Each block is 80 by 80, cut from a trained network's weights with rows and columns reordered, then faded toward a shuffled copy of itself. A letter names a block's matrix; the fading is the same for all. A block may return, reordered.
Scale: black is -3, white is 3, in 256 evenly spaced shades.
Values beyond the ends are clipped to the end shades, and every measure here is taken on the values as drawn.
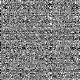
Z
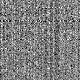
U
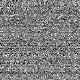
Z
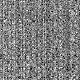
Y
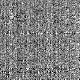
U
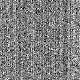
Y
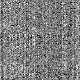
U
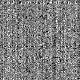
U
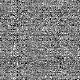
Z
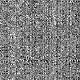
U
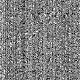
U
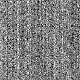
U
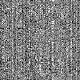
U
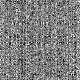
U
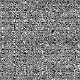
Z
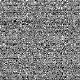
Z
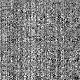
Y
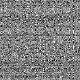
Z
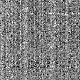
Y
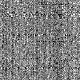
U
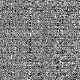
Z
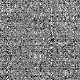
Z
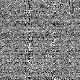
Z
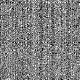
U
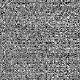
Z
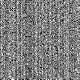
Y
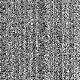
Y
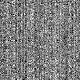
Y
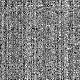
Y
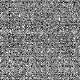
Z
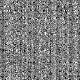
U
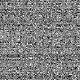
Z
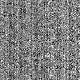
U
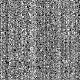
Y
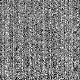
Y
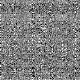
Z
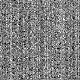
Y
